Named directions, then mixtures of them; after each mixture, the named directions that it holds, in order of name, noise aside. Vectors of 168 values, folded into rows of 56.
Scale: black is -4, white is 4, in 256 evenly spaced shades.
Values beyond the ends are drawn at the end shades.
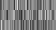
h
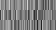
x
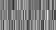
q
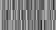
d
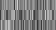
h, x.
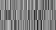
x.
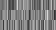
q.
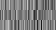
x.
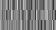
d, q.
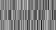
q, x.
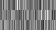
h, q.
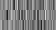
d, h.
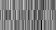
d, x.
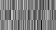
d, q, x.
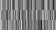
d.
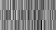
d, x.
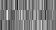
d, h.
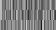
d, h, x.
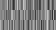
d, q.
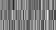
q.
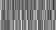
d, h, x.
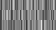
d.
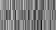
d, x.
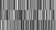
h.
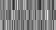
d, h, q.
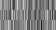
d, q, x.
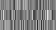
h, q, x.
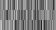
d, h, x.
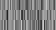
d, q.
